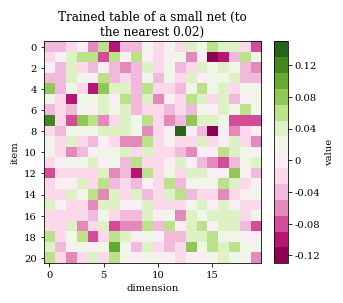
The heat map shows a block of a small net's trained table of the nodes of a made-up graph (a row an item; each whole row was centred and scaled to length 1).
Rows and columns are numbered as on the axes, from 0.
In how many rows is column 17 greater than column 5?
10
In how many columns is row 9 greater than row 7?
7
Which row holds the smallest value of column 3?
17
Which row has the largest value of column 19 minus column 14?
11
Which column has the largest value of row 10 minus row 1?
16
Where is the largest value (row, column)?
8, 12
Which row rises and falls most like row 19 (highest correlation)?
18
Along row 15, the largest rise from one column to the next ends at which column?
5
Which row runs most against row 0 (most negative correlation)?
1
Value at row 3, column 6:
-0.04
